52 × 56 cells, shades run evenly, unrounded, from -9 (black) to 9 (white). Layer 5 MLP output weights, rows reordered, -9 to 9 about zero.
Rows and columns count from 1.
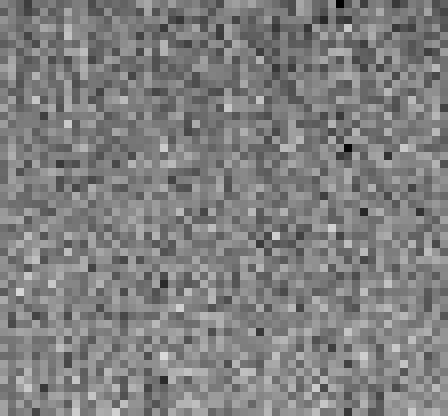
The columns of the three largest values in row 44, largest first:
50, 8, 26
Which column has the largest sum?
31
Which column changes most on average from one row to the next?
44
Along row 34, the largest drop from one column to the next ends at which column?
12
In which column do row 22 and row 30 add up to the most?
35
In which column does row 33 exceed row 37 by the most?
5
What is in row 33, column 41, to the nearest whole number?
0
